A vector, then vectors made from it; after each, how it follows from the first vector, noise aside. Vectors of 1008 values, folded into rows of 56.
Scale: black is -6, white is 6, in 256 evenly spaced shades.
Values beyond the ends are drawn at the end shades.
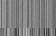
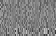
sign-scrambled.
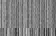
copied.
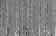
negated, partly zeroed.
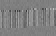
wrapped around, partly zeroed.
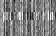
wrapped around, negated, scaled up.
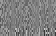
sign-scrambled.
